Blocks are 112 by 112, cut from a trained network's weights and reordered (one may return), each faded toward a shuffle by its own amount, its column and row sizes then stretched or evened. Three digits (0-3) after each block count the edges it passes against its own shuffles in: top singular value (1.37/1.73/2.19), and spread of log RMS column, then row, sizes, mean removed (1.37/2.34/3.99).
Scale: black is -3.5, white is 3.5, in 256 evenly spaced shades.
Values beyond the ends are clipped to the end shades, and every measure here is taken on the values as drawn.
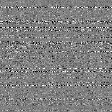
1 1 3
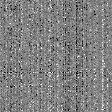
3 2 1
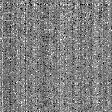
3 1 1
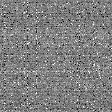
1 1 1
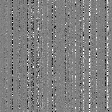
3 3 0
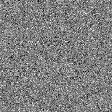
0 0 1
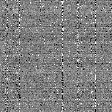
2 2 0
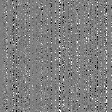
1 3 0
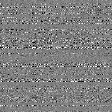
1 1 3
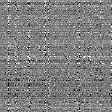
3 2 2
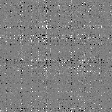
1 2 2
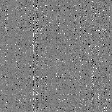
1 2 1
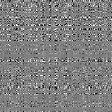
3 2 3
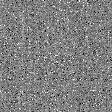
0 0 1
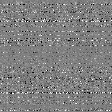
1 0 3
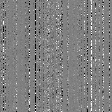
3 3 0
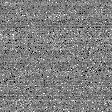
1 0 1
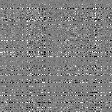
2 2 3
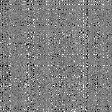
2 2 2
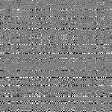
3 2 3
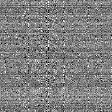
3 2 0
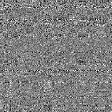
2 1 2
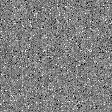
0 0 1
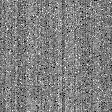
2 0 0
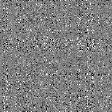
0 2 2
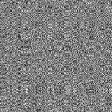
3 1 2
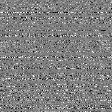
1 0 3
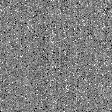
0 1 0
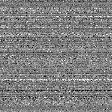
3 0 2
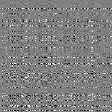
3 2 3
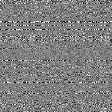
3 0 3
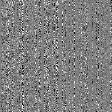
1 3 0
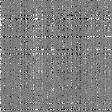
3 2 2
